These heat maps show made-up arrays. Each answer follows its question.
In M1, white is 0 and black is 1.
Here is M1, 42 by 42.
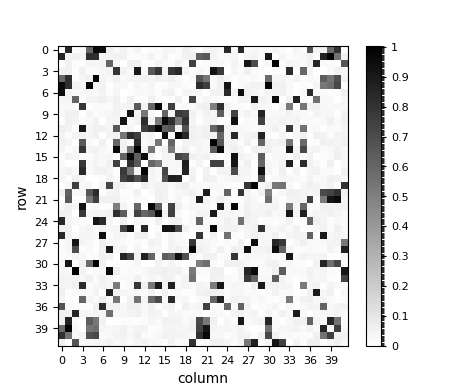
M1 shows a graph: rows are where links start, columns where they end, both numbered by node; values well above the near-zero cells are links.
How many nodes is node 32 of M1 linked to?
5
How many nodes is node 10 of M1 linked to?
9
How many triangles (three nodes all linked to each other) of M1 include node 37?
2
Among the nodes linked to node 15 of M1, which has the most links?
node 11
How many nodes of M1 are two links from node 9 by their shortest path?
9
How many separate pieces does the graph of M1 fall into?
3
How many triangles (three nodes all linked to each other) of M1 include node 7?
8
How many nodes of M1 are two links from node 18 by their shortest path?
9
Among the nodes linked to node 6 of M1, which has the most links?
node 0
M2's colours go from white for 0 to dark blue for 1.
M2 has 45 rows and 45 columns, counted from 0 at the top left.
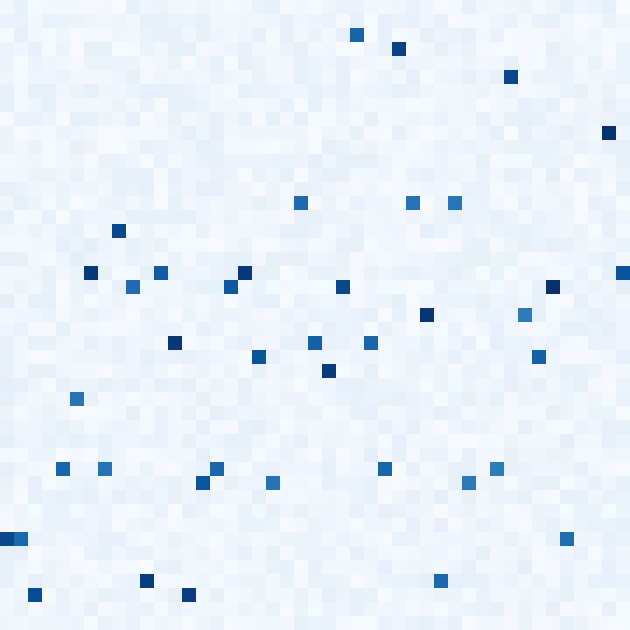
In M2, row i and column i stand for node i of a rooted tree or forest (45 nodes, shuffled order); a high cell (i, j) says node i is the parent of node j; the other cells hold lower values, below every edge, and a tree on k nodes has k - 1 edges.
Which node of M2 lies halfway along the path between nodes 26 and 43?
20
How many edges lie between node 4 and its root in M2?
2
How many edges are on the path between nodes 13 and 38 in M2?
4
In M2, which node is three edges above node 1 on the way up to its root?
2
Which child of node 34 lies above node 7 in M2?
33
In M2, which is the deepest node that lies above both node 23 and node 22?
24
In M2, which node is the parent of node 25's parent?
42
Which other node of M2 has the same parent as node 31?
10
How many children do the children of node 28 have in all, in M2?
1
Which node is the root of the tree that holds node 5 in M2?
3
